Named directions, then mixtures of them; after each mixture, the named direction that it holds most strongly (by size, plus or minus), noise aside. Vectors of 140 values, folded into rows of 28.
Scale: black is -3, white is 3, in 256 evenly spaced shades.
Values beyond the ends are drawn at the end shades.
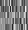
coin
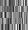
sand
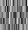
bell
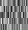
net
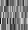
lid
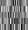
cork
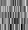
cork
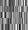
sand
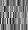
lid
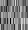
cork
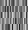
coin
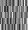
sand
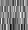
lid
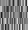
sand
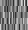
sand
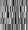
bell
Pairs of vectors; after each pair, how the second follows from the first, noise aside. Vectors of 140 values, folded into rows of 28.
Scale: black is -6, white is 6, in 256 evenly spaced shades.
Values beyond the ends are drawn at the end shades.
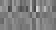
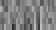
wrapped around.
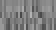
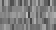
wrapped around.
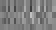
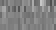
wrapped around, partly zeroed.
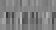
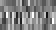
negated, scaled up.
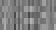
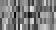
scaled up.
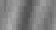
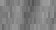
reversed, shrunk.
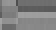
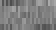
wrapped around, partly zeroed.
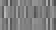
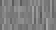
wrapped around, shrunk.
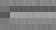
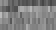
wrapped around.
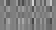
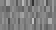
negated, partly zeroed.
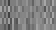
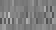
negated, partly zeroed.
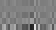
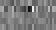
wrapped around.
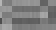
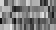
scaled up.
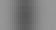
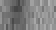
wrapped around.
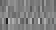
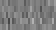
negated, partly zeroed.
